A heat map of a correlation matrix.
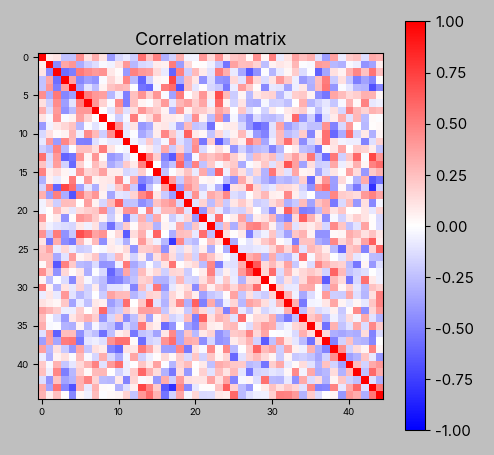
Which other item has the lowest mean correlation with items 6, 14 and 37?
35
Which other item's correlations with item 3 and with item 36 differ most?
34
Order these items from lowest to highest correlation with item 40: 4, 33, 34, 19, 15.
4, 33, 34, 19, 15
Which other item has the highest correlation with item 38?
28
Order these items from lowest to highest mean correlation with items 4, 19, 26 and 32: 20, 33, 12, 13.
13, 12, 33, 20
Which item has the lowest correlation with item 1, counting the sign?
24
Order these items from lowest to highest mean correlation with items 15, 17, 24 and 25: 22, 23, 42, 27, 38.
42, 22, 38, 27, 23
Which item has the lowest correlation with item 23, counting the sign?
11
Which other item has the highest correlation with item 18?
14
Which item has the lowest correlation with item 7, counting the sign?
3
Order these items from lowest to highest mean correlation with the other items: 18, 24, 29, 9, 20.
9, 29, 24, 20, 18
